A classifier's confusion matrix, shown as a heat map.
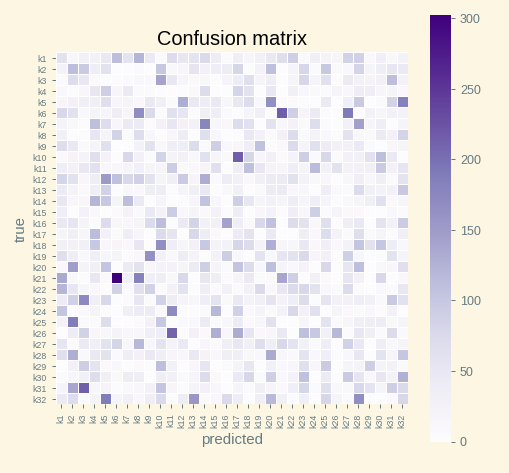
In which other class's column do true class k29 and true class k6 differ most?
k21
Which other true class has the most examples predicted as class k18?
k11
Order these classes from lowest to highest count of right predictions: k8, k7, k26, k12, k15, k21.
k15, k7, k8, k12, k26, k21
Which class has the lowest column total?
k26
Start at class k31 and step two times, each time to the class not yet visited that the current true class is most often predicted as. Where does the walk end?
k10
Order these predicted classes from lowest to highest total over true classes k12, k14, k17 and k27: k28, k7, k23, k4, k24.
k24, k23, k28, k7, k4
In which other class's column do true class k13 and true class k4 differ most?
k32
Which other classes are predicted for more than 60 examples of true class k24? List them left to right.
k1, k11, k15, k17, k22
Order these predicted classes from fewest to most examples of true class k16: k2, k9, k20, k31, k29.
k29, k31, k2, k9, k20
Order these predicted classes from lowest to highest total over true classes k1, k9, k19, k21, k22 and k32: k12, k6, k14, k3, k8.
k3, k14, k12, k8, k6
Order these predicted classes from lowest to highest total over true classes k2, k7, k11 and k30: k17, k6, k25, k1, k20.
k6, k1, k25, k17, k20
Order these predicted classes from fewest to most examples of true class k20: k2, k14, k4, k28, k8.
k4, k8, k14, k28, k2
